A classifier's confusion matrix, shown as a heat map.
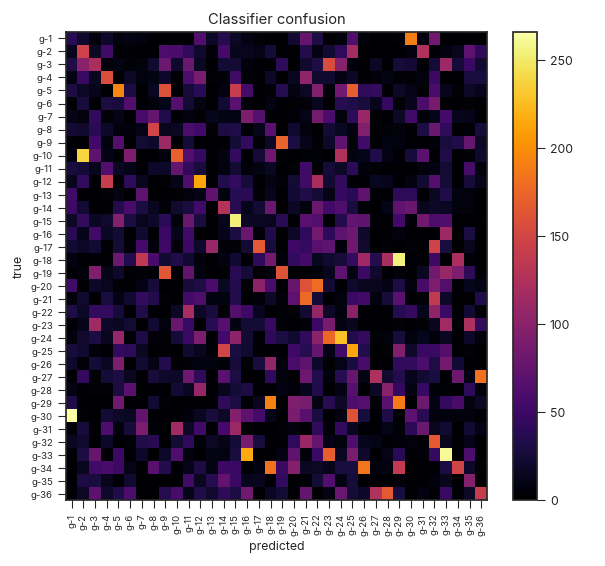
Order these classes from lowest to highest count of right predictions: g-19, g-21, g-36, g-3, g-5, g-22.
g-22, g-3, g-36, g-19, g-21, g-5
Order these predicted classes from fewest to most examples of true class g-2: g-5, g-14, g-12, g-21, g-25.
g-5, g-12, g-21, g-14, g-25
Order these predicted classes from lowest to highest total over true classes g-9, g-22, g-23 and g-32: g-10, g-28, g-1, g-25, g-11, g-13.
g-28, g-1, g-13, g-10, g-25, g-11
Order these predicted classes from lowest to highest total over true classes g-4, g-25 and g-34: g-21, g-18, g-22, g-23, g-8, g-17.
g-17, g-23, g-8, g-22, g-21, g-18
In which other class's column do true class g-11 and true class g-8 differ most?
g-26
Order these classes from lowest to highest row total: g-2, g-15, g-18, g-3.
g-2, g-3, g-15, g-18
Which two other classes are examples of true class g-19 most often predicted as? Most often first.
g-9, g-33
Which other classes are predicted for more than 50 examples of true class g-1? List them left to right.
g-12, g-21, g-25, g-30, g-32
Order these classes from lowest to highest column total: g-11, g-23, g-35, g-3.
g-35, g-3, g-23, g-11
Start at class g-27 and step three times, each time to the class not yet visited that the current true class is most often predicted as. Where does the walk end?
g-12
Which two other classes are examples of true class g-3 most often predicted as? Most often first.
g-23, g-33
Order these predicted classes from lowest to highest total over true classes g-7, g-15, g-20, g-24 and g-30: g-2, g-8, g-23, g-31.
g-2, g-8, g-31, g-23
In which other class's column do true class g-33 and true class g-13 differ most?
g-16
